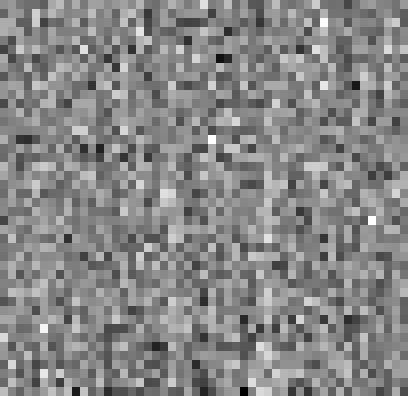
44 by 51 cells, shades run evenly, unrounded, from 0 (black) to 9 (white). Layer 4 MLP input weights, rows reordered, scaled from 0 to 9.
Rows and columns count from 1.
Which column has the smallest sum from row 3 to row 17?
44
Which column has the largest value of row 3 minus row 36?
41
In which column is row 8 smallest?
15
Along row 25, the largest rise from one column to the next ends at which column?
47
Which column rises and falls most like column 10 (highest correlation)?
39
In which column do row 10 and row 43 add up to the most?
22
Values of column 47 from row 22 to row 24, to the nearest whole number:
6 6 5
